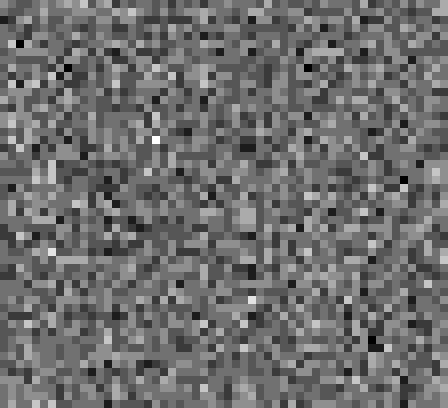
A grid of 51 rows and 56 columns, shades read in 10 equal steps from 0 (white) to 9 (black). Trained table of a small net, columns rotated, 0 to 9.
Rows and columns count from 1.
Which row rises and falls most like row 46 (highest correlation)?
25
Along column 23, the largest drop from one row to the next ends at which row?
37
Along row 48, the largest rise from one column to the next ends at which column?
51
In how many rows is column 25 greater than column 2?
22
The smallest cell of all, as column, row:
20, 18
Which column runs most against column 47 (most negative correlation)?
14
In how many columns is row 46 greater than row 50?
26
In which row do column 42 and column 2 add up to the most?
24
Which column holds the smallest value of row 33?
56
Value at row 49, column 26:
2
